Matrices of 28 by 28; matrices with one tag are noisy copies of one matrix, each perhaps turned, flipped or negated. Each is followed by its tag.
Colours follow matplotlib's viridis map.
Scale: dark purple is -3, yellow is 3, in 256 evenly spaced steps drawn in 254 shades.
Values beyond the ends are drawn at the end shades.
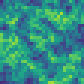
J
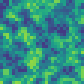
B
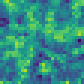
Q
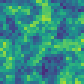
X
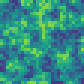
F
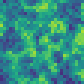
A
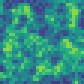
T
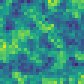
J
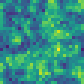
Q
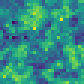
X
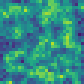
T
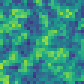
B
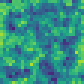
T
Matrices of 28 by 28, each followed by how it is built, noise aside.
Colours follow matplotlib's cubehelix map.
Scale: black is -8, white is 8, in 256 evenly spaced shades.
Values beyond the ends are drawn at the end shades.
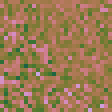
lower triangular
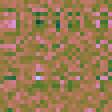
low rank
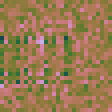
low rank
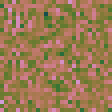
low rank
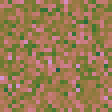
noise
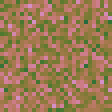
noise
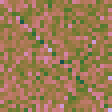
diagonal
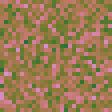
noise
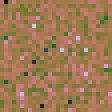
sparse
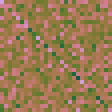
diagonal
